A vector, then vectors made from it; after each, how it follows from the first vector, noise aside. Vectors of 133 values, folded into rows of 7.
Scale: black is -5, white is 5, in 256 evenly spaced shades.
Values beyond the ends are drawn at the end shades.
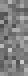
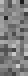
wrapped around, negated.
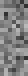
wrapped around, negated.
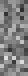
sign-scrambled.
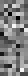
wrapped around, negated, scaled up.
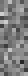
sign-scrambled.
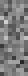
sign-scrambled.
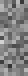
wrapped around, negated.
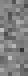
wrapped around, partly zeroed.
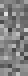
reversed.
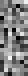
wrapped around, negated, scaled up.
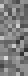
reversed.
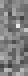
reversed.
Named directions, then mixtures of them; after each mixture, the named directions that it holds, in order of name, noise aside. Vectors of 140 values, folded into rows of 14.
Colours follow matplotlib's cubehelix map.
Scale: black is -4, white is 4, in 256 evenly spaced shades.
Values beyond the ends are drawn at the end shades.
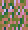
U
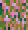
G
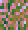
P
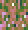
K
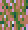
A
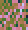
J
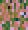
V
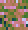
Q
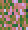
J, U.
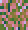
P.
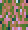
G, J, Q.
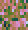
Q, V.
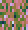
A, G.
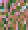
P.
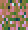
K, P, V.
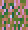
U.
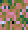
A, Q, V.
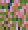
P, U, V.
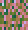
A, G, U.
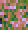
Q.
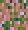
V.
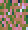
J, P.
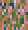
U.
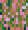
G, J, P.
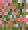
J.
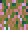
G, J, P.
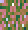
K, P.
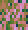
J.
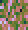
J, P, Q.
